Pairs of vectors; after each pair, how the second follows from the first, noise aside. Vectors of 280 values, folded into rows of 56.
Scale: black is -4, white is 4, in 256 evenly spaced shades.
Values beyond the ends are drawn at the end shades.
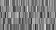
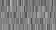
reversed, shrunk.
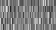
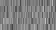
reversed, negated, shrunk.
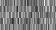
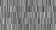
reversed, shrunk.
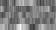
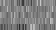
negated, partly zeroed.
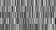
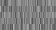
reversed, negated, shrunk.
